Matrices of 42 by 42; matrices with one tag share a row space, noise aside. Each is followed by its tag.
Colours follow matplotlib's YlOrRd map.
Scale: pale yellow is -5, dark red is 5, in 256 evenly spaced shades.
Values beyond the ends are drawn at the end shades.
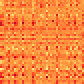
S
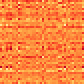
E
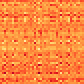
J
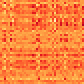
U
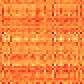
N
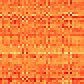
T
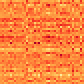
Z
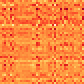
U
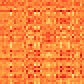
Z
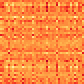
S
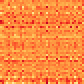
S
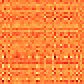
N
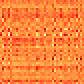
N
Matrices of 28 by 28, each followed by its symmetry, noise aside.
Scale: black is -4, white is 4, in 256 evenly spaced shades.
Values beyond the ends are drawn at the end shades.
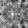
mirrored top to bottom.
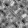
symmetric across the other diagonal.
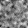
no symmetry.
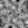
same after a half turn.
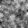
no symmetry.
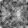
mirrored top to bottom.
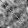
symmetric.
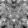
mirrored left to right.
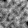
symmetric across the other diagonal.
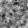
symmetric.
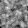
no symmetry.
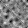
symmetric across the other diagonal.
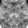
mirrored left to right.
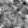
symmetric across the other diagonal.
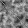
symmetric.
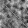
no symmetry.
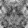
mirrored left to right.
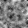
symmetric across the other diagonal.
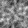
same after a half turn.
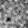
symmetric across the other diagonal.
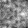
mirrored top to bottom.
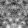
mirrored left to right.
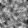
no symmetry.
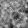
symmetric.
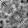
symmetric.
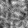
no symmetry.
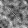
symmetric across the other diagonal.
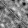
symmetric across the other diagonal.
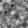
symmetric.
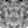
mirrored left to right.
